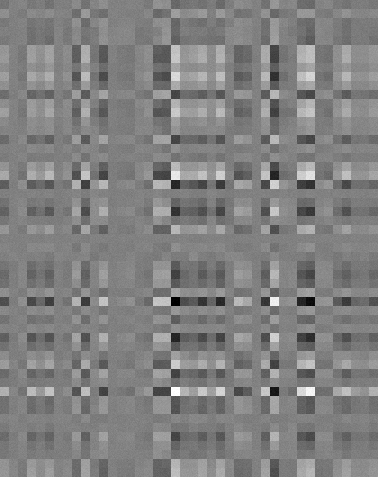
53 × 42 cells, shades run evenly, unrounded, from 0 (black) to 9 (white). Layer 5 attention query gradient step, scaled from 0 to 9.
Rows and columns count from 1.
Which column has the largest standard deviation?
20
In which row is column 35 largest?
44
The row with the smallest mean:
34
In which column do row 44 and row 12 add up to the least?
31
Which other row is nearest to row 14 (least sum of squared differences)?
33
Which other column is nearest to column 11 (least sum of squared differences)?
32
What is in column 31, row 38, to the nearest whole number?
7
